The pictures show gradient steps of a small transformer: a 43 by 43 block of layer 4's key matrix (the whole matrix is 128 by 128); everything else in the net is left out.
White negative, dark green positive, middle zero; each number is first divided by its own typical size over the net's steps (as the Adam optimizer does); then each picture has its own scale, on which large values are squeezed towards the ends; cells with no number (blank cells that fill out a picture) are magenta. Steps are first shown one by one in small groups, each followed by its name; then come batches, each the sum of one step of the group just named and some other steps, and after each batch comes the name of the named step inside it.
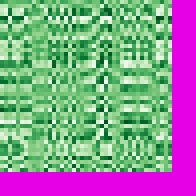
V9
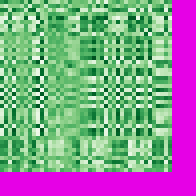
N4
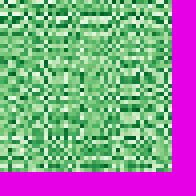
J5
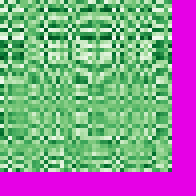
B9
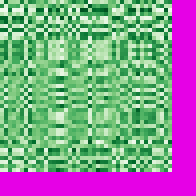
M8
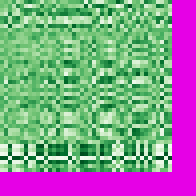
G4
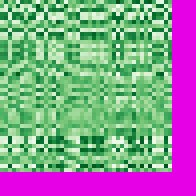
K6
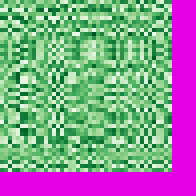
K6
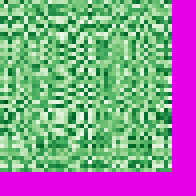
J5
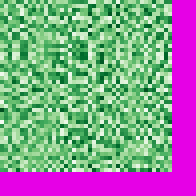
V9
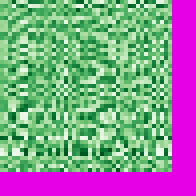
G4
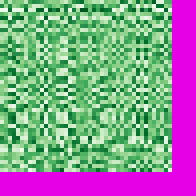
M8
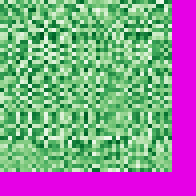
B9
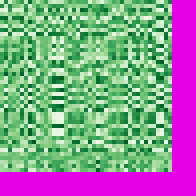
M8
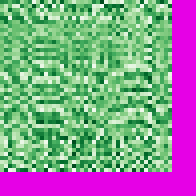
V9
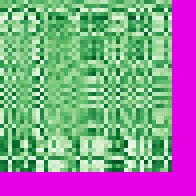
N4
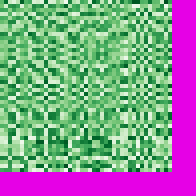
J5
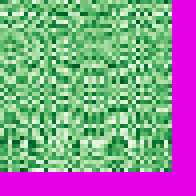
N4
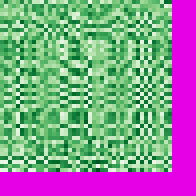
M8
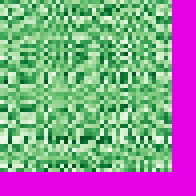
V9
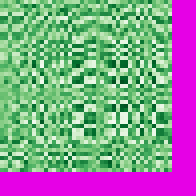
J5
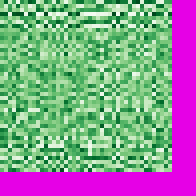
K6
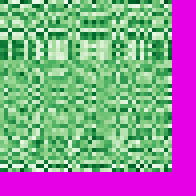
K6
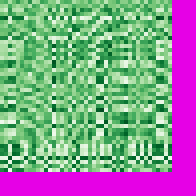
V9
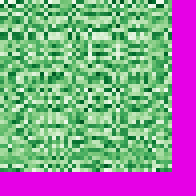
J5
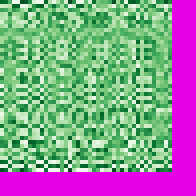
N4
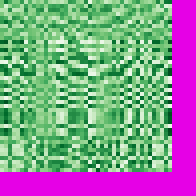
M8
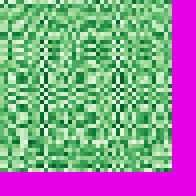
J5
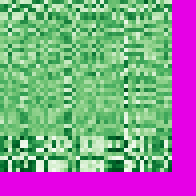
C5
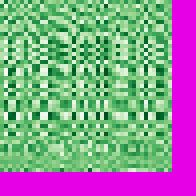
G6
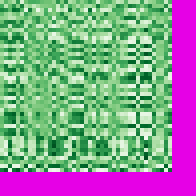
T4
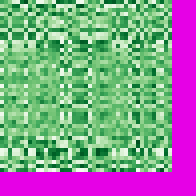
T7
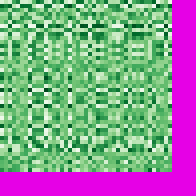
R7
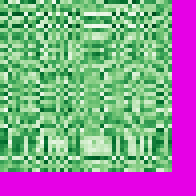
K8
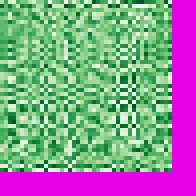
T4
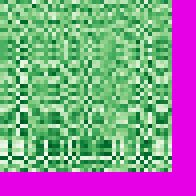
T4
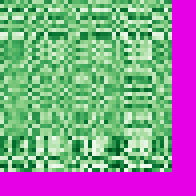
C5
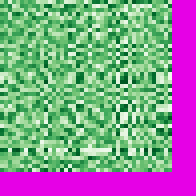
K8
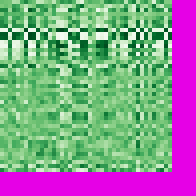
T7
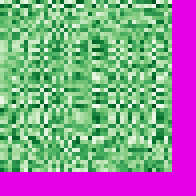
R7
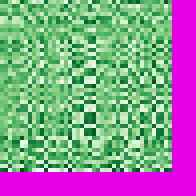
C5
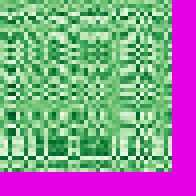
T4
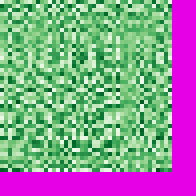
R7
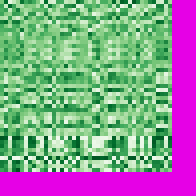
K8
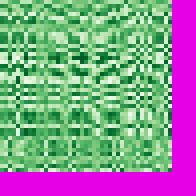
T4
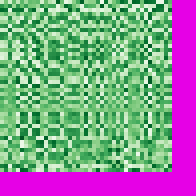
C5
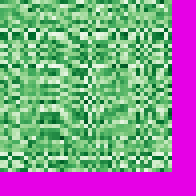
T7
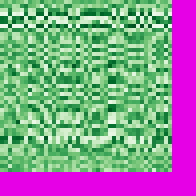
R7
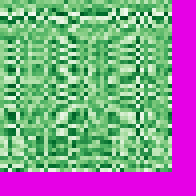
T4
